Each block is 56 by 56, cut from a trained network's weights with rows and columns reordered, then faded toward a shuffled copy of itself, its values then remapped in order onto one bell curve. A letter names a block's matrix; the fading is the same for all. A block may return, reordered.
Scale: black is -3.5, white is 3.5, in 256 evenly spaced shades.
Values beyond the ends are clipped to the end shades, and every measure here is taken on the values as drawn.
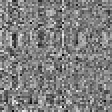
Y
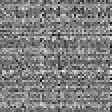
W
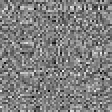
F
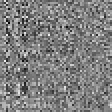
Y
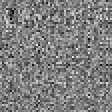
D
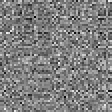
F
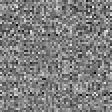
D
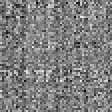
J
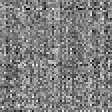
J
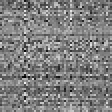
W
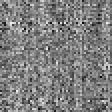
J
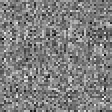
D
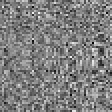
Y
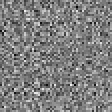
F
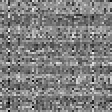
W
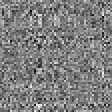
D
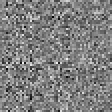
D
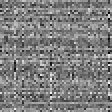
W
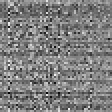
W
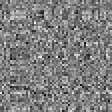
F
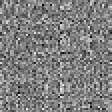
Y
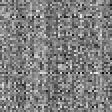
J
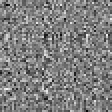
D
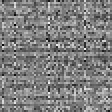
W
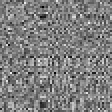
F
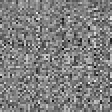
D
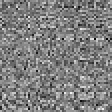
F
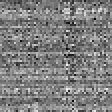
W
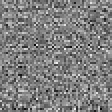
F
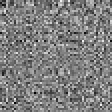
F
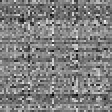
W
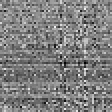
W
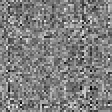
Y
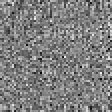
D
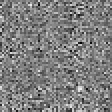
D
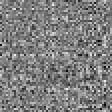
D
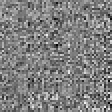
Y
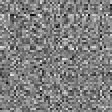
F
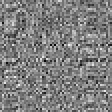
F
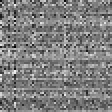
W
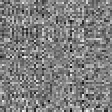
Y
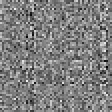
Y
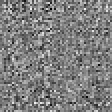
D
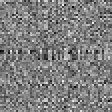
F
